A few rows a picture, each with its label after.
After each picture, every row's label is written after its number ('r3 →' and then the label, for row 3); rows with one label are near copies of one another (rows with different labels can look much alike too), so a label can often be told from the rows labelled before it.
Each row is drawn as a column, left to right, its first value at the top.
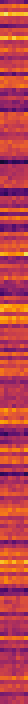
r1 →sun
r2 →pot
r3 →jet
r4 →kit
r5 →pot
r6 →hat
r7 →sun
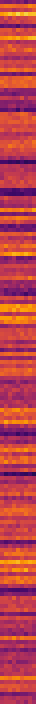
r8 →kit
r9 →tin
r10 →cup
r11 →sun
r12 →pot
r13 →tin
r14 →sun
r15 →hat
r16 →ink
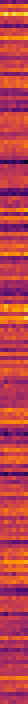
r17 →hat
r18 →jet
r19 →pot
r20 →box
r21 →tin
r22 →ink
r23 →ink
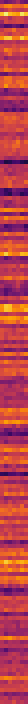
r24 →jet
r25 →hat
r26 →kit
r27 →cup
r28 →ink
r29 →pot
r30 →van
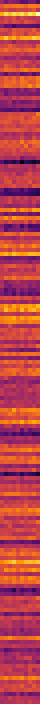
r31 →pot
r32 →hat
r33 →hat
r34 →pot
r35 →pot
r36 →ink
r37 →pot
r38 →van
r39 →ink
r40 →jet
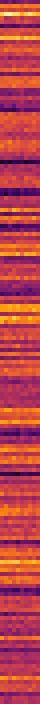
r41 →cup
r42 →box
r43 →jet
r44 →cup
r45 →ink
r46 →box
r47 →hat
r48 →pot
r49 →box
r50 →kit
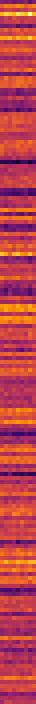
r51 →pot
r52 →hat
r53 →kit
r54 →sun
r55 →pot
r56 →jet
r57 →pot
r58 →box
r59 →ink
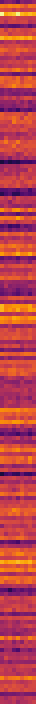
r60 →box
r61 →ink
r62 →kit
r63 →cup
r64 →box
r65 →pot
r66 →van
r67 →tin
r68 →tin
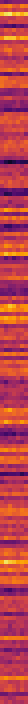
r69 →tin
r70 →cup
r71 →kit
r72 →pot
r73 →hat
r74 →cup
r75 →hat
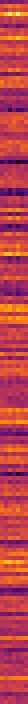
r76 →kit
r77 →hat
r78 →box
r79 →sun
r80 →box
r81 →sun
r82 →sun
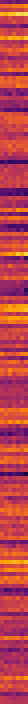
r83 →jet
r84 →tin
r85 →sun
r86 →box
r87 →hat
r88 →van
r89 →hat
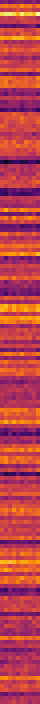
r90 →kit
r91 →tin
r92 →van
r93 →jet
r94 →kit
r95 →cup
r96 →ink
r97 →box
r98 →hat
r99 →van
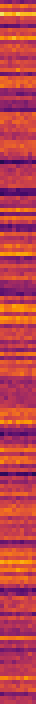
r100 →tin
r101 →tin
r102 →cup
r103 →pot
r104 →tin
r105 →sun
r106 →tin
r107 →cup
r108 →sun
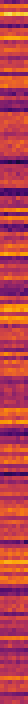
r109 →tin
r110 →van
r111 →jet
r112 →van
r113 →kit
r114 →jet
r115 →tin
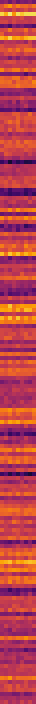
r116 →box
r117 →kit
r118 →pot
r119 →sun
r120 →sun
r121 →pot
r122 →box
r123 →jet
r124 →pot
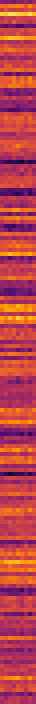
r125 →pot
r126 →hat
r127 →hat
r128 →hat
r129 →cup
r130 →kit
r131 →hat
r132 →tin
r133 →pot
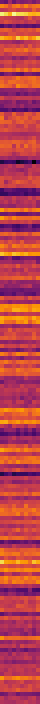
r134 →cup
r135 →pot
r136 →pot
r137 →box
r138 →van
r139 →van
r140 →sun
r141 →tin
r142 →ink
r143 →kit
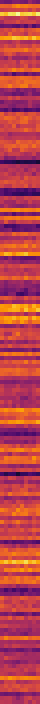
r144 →jet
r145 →van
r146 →van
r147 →kit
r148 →jet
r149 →sun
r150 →hat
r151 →box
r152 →kit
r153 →box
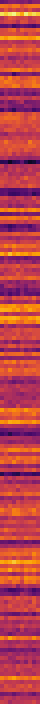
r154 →van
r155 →ink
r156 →sun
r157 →cup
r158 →tin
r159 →cup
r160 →pot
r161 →ink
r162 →tin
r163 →pot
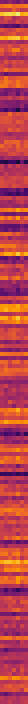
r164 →hat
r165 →tin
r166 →jet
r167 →kit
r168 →pot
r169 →tin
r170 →cup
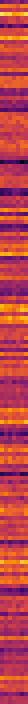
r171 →jet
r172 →hat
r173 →pot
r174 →cup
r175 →kit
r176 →ink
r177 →cup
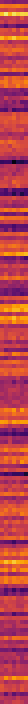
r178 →box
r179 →tin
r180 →box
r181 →kit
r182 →hat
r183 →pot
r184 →tin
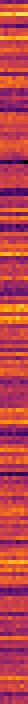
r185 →sun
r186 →hat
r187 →sun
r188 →cup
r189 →van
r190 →jet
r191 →ink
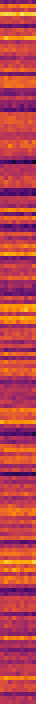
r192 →cup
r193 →van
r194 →cup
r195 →sun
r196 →tin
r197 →cup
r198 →ink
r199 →cup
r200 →jet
